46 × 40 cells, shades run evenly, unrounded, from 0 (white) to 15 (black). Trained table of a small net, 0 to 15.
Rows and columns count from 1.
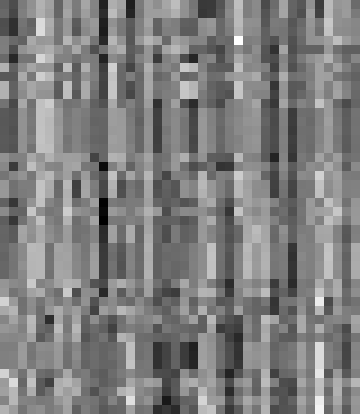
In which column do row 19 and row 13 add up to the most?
12
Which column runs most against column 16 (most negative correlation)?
3
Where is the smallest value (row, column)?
5, 27
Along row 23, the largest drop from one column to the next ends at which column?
13
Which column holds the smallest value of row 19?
4
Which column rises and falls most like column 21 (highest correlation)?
22
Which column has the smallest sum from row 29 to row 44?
36
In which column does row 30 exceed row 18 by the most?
14
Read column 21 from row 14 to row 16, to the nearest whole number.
8 8 8
